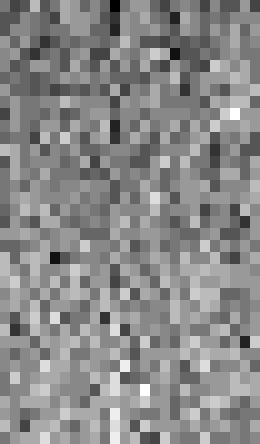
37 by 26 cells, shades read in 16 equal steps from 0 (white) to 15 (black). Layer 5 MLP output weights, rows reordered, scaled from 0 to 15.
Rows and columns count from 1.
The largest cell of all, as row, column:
1, 12
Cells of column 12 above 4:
29
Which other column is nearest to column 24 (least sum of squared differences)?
23
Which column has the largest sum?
18
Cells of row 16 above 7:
8
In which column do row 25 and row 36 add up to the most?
14
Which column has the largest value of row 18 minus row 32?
24
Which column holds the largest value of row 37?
16
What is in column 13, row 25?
3
